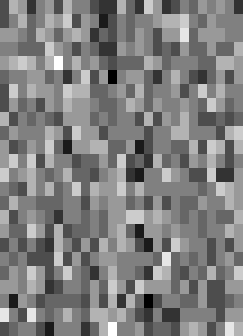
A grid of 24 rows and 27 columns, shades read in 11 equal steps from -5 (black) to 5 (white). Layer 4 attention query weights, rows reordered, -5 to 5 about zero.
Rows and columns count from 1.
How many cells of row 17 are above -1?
17
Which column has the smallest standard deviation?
22
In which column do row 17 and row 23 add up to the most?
4
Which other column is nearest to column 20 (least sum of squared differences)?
10
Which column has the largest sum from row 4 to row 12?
6
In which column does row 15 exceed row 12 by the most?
26
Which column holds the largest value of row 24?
13
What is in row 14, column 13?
1
